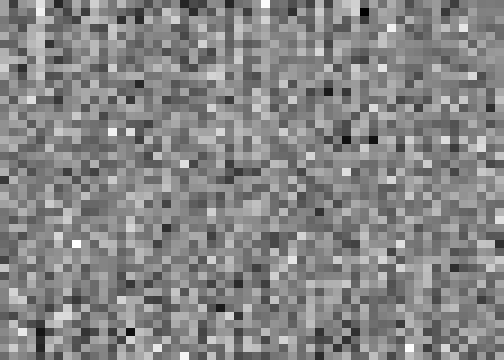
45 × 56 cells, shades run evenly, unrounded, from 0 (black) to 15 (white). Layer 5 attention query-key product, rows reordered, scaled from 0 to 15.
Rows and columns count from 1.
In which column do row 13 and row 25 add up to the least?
7
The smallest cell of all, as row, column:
2, 41
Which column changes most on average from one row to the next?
15
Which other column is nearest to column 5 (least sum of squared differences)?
36
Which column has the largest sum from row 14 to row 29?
46
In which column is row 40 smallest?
27
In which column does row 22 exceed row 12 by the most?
39
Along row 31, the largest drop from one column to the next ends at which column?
56
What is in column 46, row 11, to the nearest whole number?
5
